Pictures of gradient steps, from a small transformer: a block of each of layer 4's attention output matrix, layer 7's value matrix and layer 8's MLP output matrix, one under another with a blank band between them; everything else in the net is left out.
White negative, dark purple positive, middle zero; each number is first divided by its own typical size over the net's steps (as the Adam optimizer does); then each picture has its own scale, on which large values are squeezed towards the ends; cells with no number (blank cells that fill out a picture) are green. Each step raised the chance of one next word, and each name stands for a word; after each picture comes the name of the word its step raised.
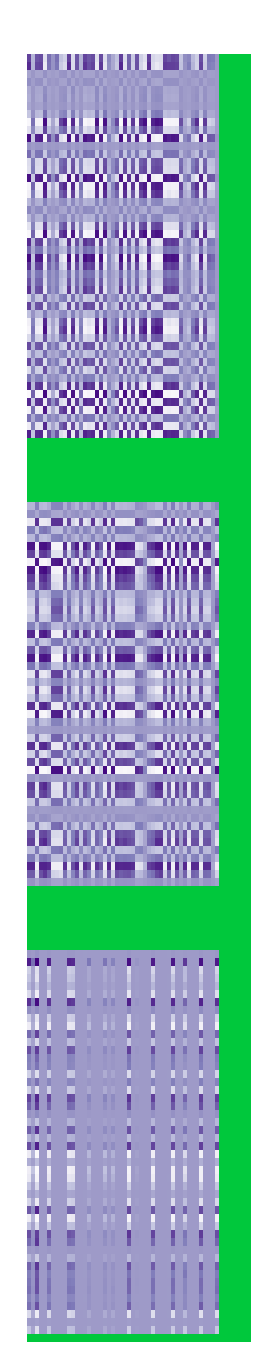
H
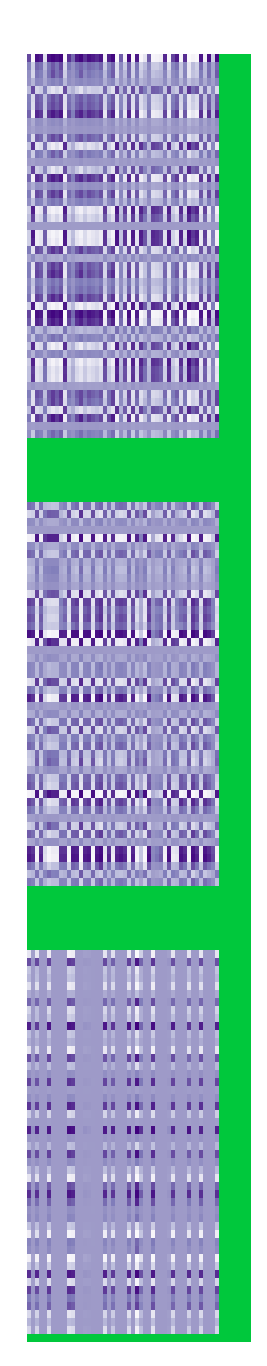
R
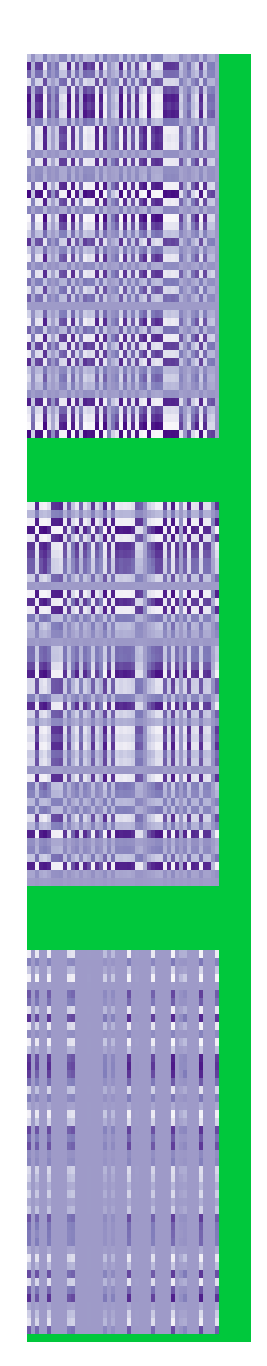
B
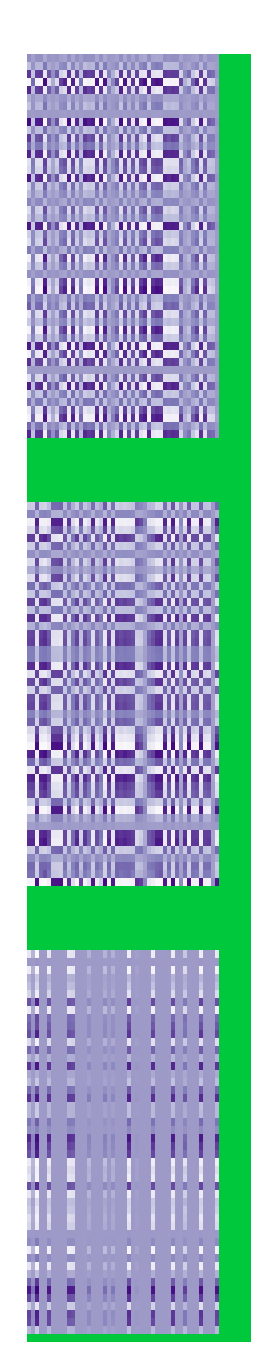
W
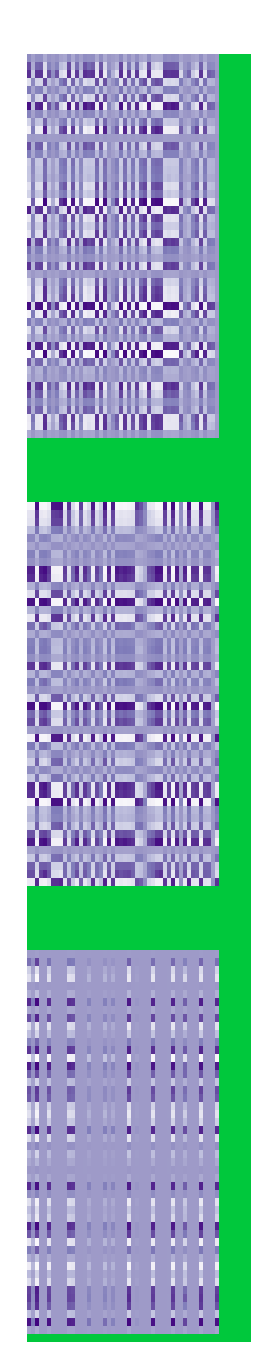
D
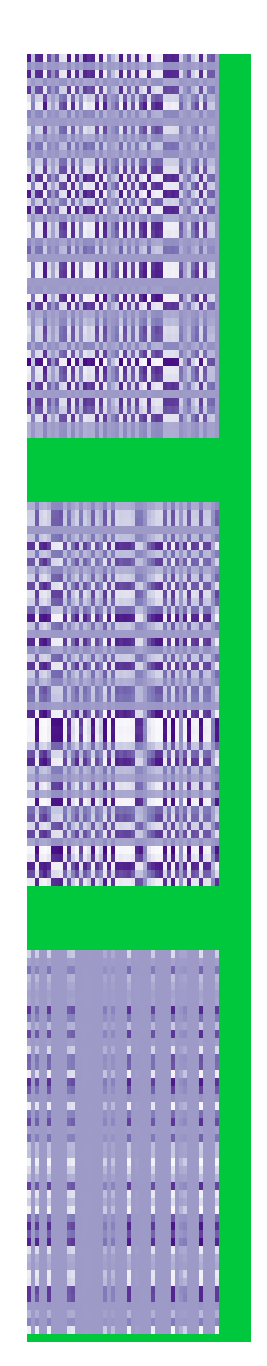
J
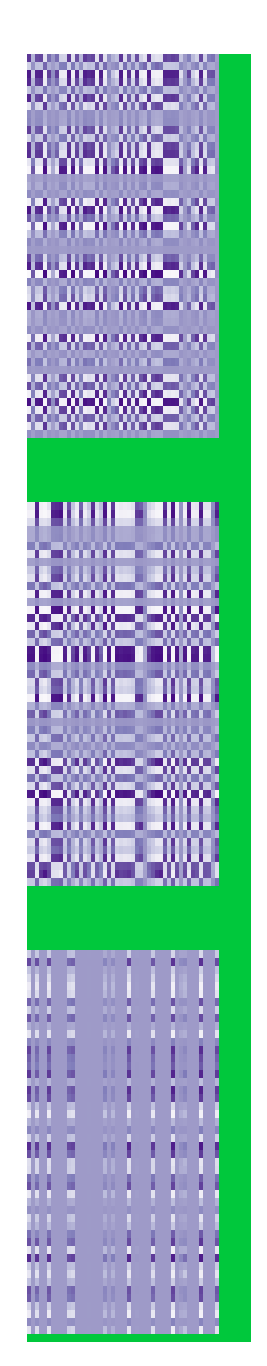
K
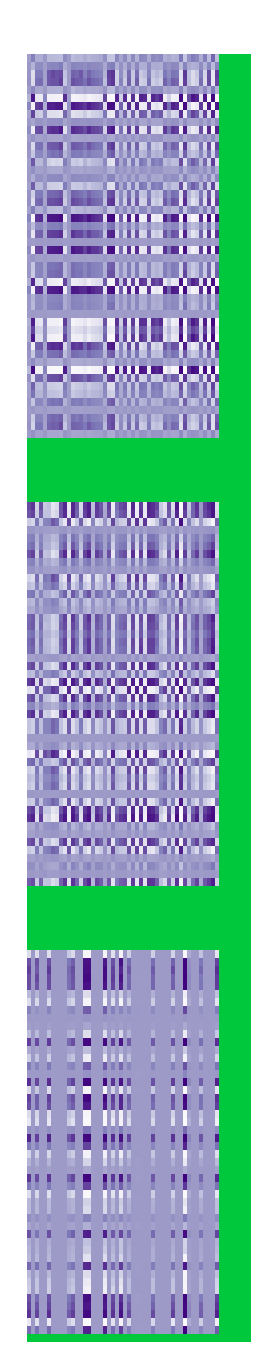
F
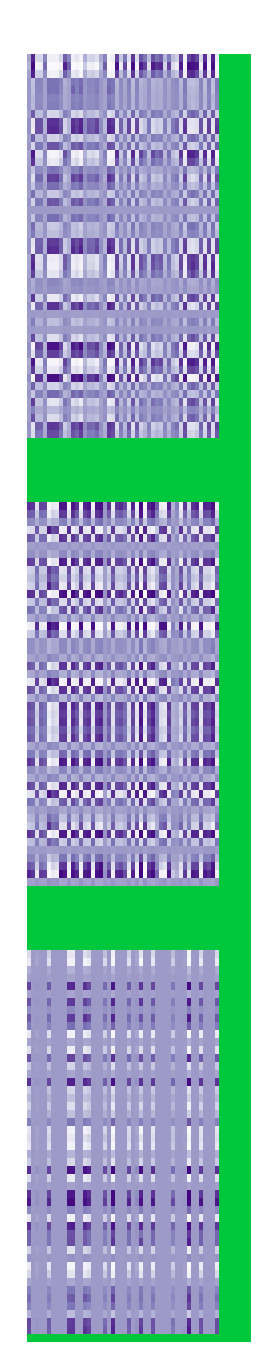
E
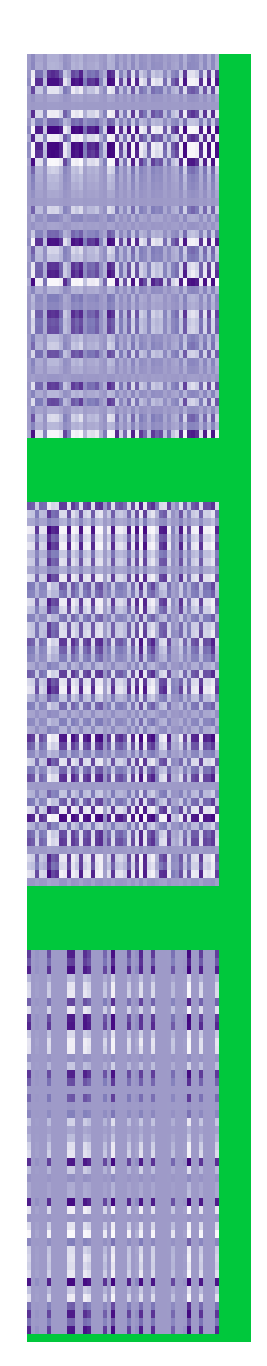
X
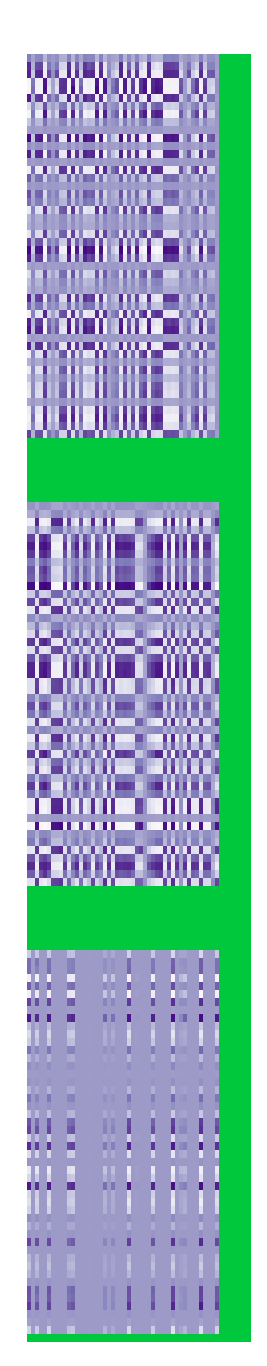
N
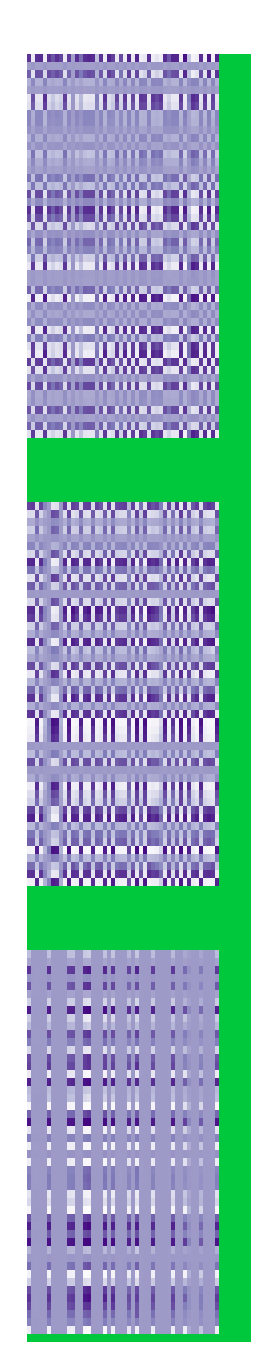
J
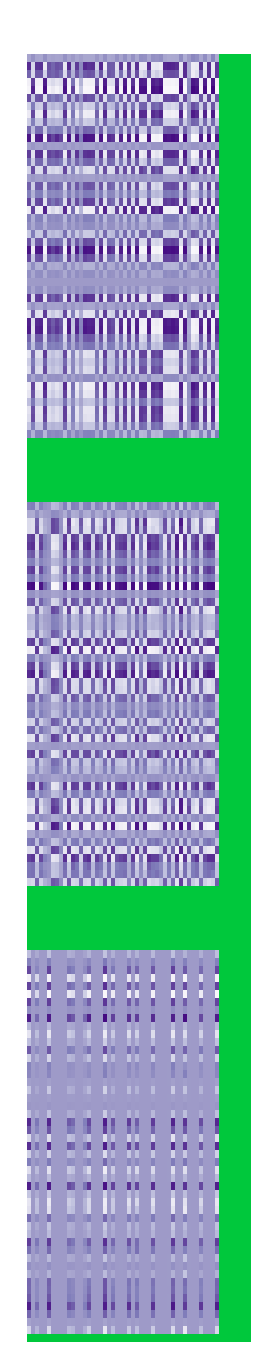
N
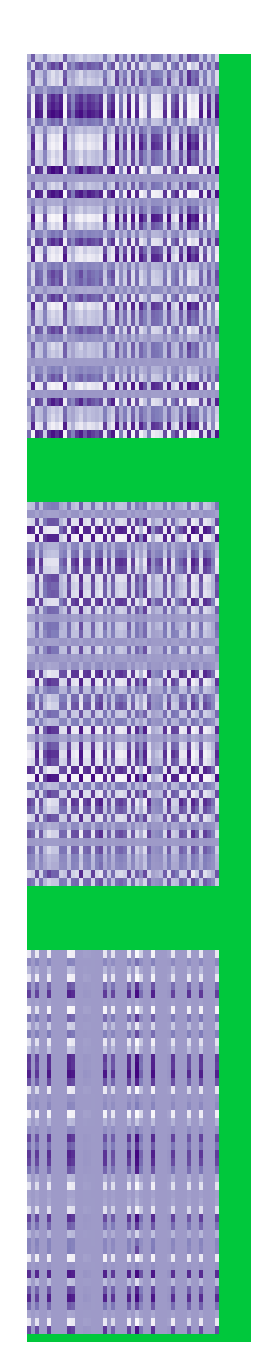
B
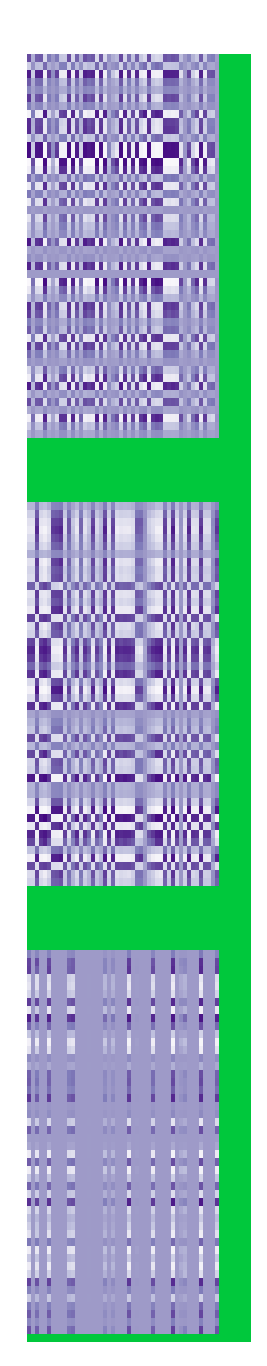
X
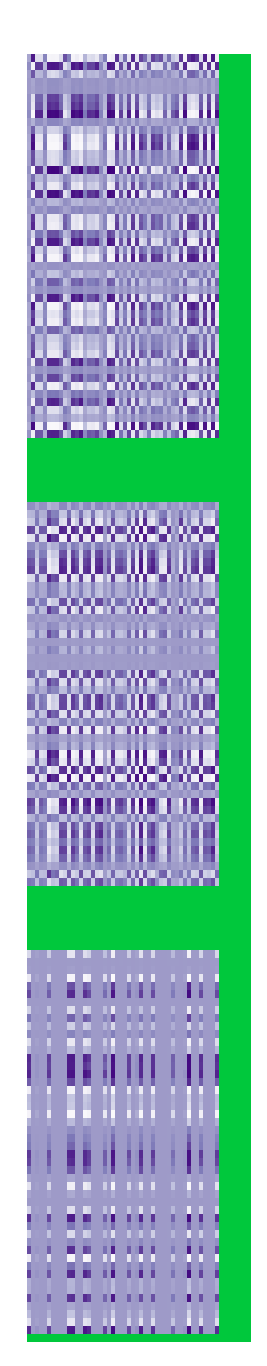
B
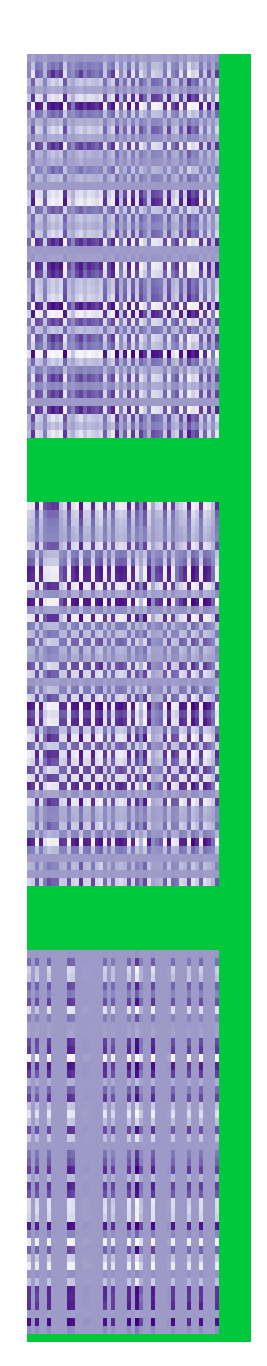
D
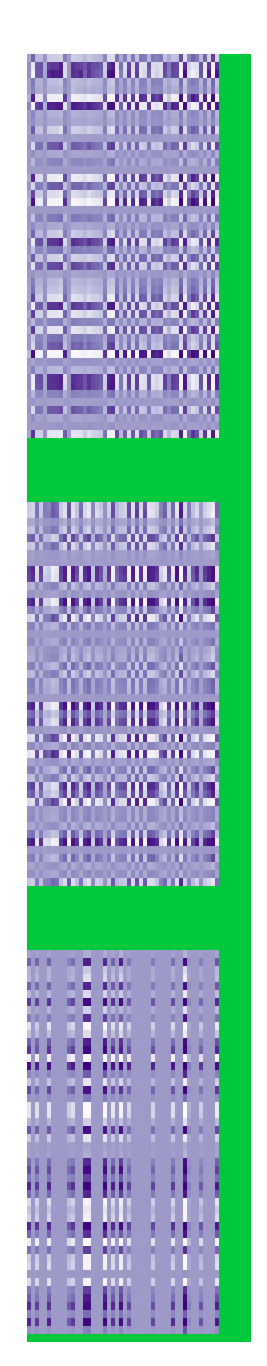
D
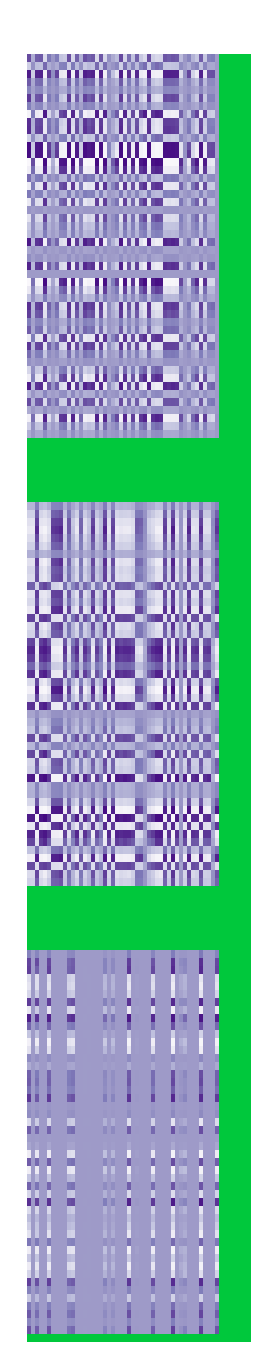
X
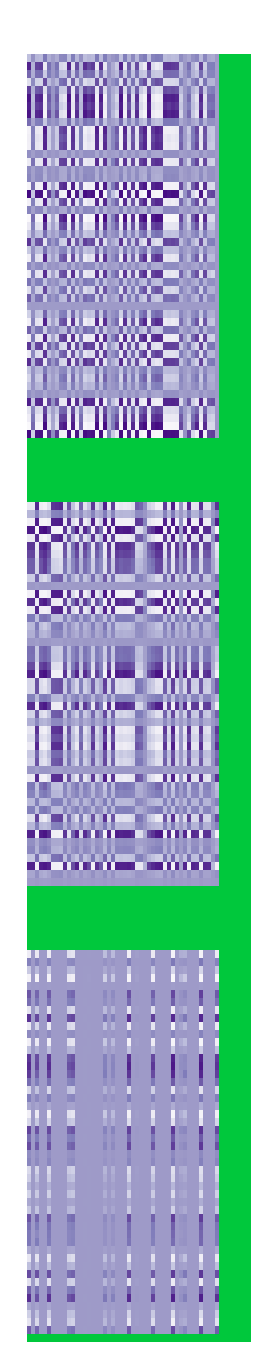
B
